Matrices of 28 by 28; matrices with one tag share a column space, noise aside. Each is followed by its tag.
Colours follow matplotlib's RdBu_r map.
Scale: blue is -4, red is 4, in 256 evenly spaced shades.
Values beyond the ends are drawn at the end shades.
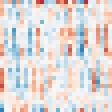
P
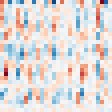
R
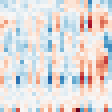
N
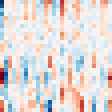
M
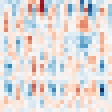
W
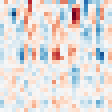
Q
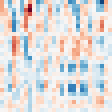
W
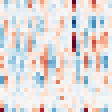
N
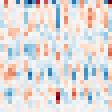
R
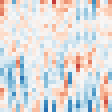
M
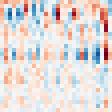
Q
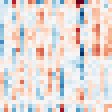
P
